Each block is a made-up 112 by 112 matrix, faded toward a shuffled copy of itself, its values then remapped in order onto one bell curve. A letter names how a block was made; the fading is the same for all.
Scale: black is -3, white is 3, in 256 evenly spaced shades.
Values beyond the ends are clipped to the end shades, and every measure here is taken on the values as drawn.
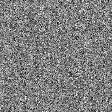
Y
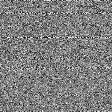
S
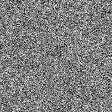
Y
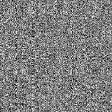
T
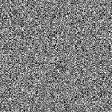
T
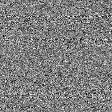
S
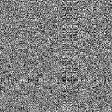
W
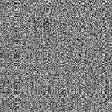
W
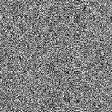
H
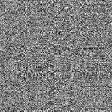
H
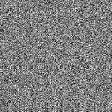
H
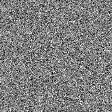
Y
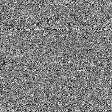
S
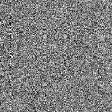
T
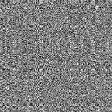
W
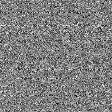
S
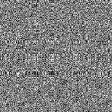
W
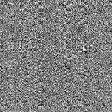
H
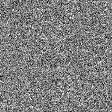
Y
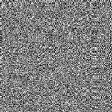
W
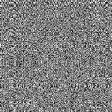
W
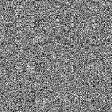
H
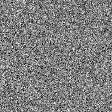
Y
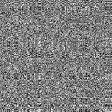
W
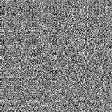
H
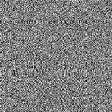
W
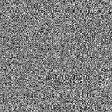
H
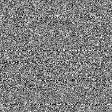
S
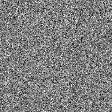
Y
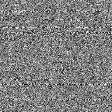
S
